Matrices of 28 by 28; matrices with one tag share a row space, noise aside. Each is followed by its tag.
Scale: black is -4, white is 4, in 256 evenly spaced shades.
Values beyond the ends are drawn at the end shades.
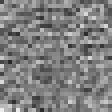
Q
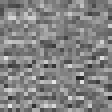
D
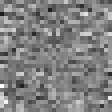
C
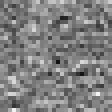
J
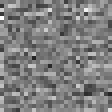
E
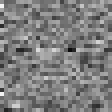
Q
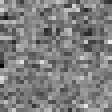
C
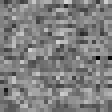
J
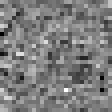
C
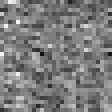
Q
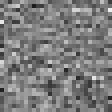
E
